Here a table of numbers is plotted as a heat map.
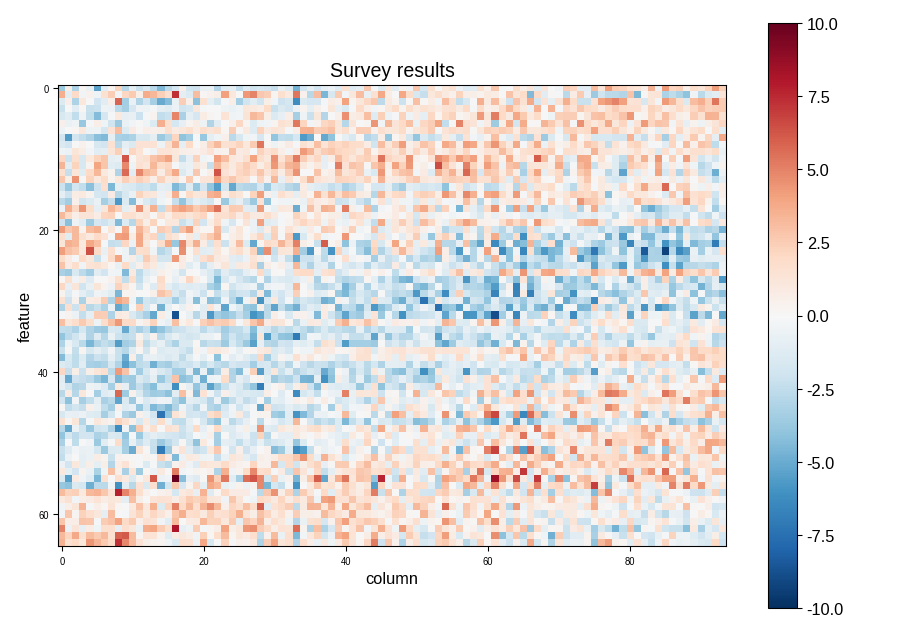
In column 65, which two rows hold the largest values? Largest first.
54, 49
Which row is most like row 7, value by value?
41
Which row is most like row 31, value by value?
35
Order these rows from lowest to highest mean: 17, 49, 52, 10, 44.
44, 49, 17, 52, 10
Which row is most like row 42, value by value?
45
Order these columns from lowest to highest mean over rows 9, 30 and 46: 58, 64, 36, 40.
36, 58, 64, 40
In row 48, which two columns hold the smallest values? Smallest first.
8, 1
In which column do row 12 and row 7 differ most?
9
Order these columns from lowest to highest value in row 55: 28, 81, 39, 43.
81, 43, 39, 28
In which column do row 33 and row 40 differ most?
28
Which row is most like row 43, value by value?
2
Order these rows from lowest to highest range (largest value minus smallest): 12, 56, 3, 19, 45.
3, 19, 45, 12, 56
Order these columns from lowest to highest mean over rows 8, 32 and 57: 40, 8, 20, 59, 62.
62, 40, 59, 20, 8
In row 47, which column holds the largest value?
33
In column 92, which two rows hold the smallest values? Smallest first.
22, 12
